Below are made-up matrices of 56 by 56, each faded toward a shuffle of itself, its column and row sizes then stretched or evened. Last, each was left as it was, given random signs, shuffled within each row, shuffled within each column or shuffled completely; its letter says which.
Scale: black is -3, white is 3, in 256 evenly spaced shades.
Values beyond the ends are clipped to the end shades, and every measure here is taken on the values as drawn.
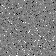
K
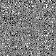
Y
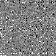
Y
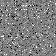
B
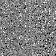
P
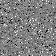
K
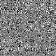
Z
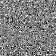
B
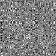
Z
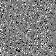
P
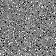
K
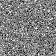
K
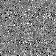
B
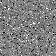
K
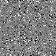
Y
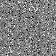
P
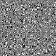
Z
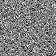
K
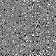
Z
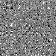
Z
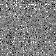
Y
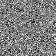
B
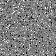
K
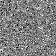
K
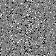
P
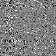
Z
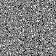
P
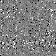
Z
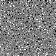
B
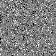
P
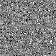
B
